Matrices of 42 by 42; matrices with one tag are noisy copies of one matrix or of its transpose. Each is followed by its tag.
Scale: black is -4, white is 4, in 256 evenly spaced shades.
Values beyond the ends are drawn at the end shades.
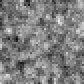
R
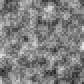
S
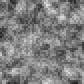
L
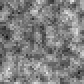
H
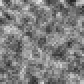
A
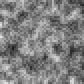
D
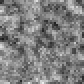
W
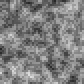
H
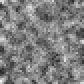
A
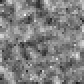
W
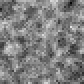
S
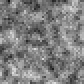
H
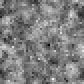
L
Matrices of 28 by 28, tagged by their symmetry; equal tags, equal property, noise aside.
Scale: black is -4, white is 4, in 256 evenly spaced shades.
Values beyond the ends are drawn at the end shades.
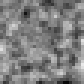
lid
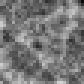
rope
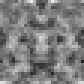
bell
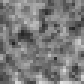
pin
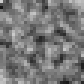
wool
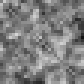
wool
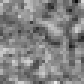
pin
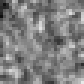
pin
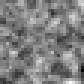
lid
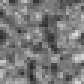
pin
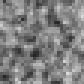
pin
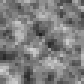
rope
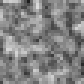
pin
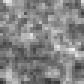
pin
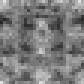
bell
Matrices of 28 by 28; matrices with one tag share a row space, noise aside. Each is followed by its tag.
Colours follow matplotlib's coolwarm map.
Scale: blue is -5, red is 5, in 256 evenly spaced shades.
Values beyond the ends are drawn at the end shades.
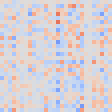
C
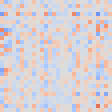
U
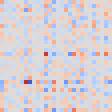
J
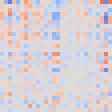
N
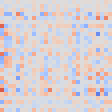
U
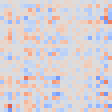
N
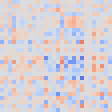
C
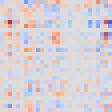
N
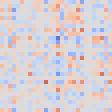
C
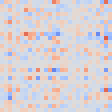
N
